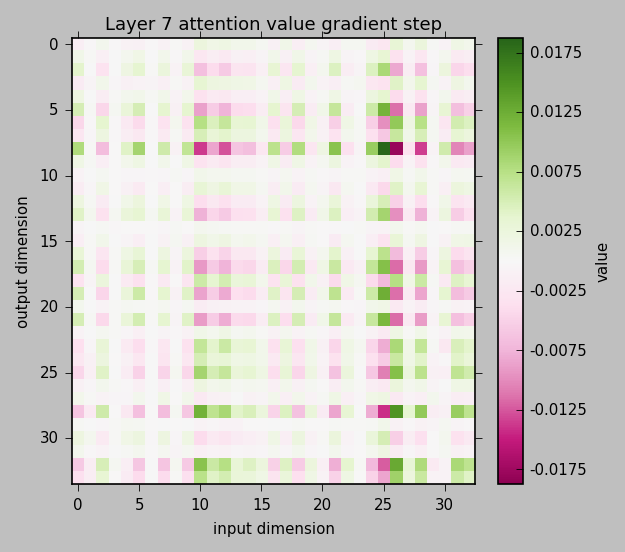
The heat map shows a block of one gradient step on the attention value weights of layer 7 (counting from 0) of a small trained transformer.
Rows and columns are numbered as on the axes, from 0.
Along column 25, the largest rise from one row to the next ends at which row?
8
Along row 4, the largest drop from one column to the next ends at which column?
26
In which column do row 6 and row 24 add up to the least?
25
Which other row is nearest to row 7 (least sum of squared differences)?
24
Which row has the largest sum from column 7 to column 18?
28
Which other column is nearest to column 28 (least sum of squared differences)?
10
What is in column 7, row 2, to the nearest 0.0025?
0.0025
